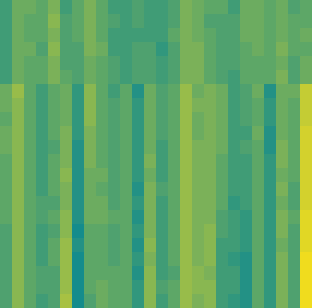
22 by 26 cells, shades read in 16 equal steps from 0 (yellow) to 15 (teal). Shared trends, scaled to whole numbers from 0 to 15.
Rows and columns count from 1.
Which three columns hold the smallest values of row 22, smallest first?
26, 6, 16
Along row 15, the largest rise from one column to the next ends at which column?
7
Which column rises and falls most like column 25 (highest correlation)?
8
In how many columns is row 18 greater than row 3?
11
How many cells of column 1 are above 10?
12
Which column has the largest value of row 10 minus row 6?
23
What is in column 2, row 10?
7
